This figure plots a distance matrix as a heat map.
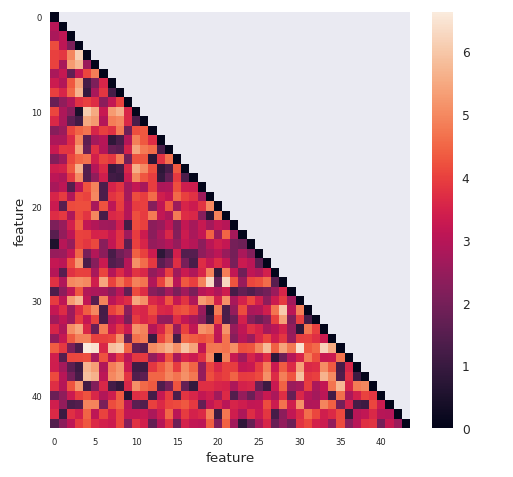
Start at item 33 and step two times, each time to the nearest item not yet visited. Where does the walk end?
5
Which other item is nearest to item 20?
36
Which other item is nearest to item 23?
43
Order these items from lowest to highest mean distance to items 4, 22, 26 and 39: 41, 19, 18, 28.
19, 18, 41, 28
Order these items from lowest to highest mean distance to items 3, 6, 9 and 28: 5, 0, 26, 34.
0, 34, 26, 5
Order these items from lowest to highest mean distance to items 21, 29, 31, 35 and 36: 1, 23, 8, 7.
1, 23, 7, 8
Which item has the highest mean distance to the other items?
35
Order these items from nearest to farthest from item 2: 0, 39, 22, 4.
0, 22, 39, 4
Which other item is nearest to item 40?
9
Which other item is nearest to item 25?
13
